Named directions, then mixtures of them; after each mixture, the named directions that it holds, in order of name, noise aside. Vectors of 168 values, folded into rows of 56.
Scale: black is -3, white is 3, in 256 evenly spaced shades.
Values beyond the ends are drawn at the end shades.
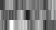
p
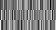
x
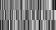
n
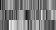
n, p.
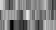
p.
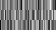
n, x.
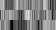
p, x.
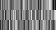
n.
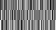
x.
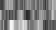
p.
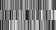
n, p.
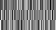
x.
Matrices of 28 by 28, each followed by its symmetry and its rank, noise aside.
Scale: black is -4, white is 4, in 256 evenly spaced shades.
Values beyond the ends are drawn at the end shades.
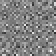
symmetric, rank four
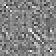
symmetric, rank six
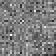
symmetric, rank six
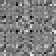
symmetric, rank four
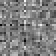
antisymmetric, rank four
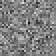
no symmetry, rank six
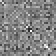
symmetric, rank six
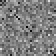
symmetric, rank eight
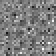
symmetric, rank eight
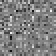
antisymmetric, rank four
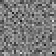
symmetric, rank six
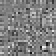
antisymmetric, rank six
